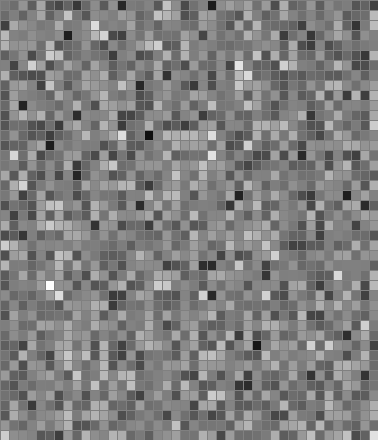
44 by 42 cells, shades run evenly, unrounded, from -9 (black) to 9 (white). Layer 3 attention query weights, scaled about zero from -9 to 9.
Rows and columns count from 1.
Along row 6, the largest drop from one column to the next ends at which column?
30
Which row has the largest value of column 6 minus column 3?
29
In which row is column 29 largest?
6
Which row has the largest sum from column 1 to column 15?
19
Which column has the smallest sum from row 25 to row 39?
13
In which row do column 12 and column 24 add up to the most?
16
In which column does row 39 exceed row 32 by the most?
15
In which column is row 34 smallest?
39
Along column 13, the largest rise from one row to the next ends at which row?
17
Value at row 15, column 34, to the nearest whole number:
-4
